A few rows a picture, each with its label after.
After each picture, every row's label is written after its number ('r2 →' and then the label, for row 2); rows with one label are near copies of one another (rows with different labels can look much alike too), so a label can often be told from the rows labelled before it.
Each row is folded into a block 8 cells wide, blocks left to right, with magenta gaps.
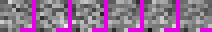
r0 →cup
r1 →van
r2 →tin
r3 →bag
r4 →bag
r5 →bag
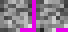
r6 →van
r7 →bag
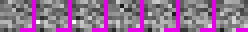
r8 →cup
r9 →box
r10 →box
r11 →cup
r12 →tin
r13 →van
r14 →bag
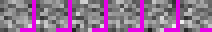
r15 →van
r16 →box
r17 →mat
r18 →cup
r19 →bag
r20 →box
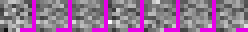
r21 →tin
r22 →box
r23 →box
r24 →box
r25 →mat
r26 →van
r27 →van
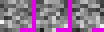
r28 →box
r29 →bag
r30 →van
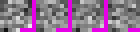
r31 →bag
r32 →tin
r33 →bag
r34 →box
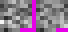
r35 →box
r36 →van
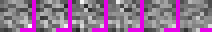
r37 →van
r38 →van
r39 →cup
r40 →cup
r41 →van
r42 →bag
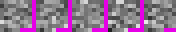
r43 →box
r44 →bag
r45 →mat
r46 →mat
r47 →box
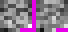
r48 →van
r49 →bag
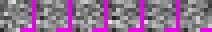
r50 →mat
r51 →box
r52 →tin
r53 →box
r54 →box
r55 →bag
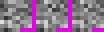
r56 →box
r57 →cup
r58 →cup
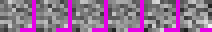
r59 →cup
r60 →cup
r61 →tin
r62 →tin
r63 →mat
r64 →van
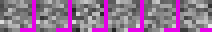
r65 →box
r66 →box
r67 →tin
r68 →bag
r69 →mat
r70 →van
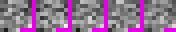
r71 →bag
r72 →van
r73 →bag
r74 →mat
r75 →bag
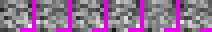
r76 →van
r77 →box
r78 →van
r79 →bag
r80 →bag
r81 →box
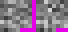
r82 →box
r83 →cup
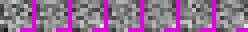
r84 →tin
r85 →tin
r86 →van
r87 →tin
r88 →van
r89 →cup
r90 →van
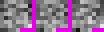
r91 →van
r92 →tin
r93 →bag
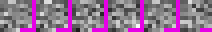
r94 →mat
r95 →mat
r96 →tin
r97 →van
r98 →mat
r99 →cup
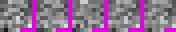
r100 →bag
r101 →van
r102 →mat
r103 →bag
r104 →bag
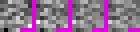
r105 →bag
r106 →box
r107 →box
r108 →box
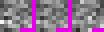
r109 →box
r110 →box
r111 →bag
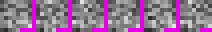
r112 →van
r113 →tin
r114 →cup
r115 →bag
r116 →van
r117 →cup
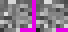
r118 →mat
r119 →mat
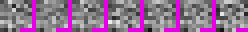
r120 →cup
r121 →bag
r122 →cup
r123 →box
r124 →tin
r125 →tin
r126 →tin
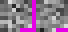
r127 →cup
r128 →bag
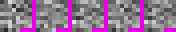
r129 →cup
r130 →mat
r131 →box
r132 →cup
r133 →box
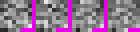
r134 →van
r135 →cup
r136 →bag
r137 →bag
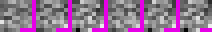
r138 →box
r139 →van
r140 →bag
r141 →van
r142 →bag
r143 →bag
